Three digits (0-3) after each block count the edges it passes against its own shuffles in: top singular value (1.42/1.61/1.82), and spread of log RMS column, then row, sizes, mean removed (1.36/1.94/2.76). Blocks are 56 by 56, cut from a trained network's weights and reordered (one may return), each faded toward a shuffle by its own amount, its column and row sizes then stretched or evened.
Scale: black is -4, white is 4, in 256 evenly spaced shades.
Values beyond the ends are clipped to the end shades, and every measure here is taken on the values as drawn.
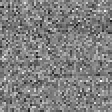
0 0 0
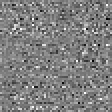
0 1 3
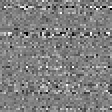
3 1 3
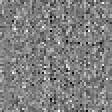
0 2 1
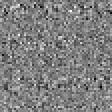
2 0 2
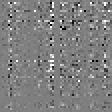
1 3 3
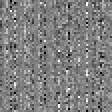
1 3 0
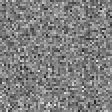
1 0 0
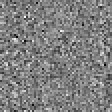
1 1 1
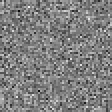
1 0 0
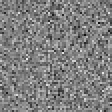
1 1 0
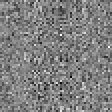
3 2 1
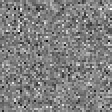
0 2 1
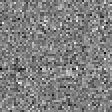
1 1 1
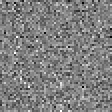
1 1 1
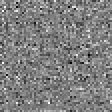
0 1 2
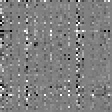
3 3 2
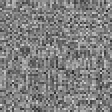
3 0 0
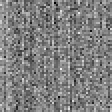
3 1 0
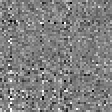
0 2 2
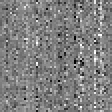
1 3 0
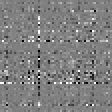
3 2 3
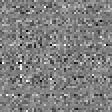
0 1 3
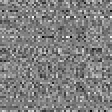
3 0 3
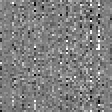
0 3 0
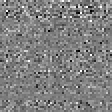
0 1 3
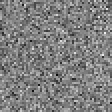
0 0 0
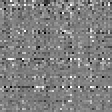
1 1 3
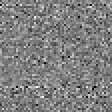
1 1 2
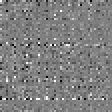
1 2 3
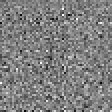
2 1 2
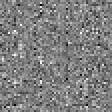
0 2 1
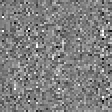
1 2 1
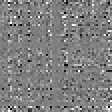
1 3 3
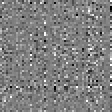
2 3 2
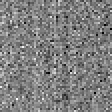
0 0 1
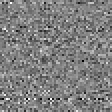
2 0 2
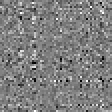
2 2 2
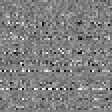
2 0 3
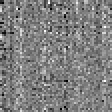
1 2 1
